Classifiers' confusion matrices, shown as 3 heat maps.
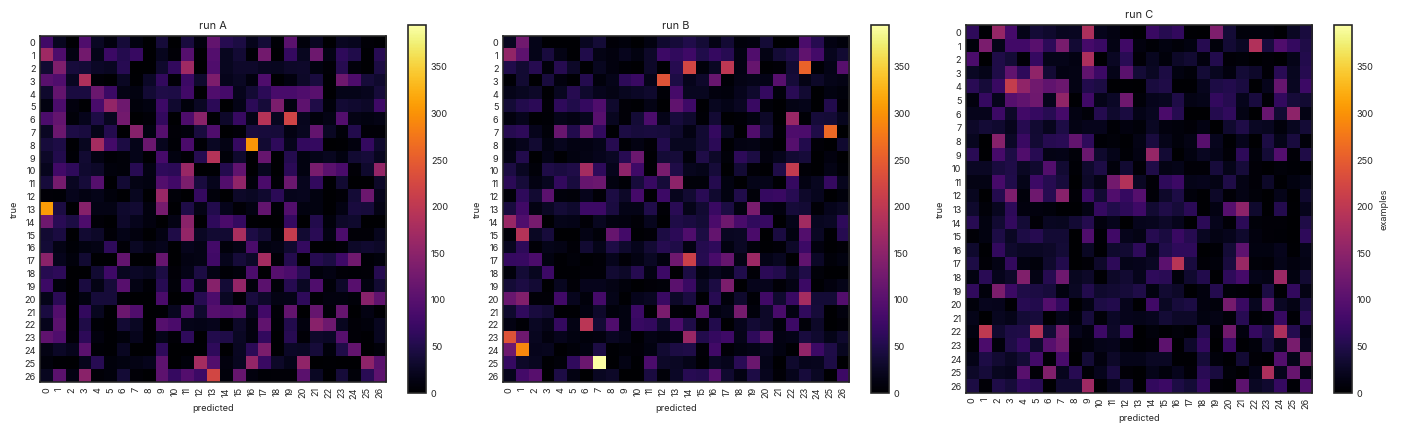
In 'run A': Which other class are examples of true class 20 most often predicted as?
25
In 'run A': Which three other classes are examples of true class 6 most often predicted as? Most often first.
19, 17, 12
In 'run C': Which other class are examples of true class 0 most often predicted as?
9
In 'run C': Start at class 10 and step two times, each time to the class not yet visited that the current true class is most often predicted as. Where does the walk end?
25
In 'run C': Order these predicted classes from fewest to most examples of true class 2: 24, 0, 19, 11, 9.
24, 11, 19, 0, 9
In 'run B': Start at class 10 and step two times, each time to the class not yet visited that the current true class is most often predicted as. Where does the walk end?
6
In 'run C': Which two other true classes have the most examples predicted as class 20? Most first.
22, 13
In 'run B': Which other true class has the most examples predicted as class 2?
14
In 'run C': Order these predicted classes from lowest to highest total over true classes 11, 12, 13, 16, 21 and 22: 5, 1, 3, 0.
0, 1, 3, 5
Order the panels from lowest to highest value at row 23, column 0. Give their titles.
run C, run A, run B
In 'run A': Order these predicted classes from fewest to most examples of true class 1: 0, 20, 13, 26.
20, 26, 13, 0
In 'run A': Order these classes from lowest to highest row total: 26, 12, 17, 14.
12, 14, 17, 26
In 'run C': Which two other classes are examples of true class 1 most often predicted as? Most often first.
22, 7
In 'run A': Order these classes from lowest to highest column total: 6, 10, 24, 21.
10, 24, 6, 21
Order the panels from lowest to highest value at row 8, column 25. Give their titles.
run B, run C, run A
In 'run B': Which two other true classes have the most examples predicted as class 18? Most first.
21, 14
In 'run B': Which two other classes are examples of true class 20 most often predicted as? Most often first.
23, 1
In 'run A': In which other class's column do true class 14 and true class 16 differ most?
11
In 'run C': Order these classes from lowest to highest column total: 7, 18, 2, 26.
18, 26, 2, 7
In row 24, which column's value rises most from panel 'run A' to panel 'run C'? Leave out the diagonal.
26
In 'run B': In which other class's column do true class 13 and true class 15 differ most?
1
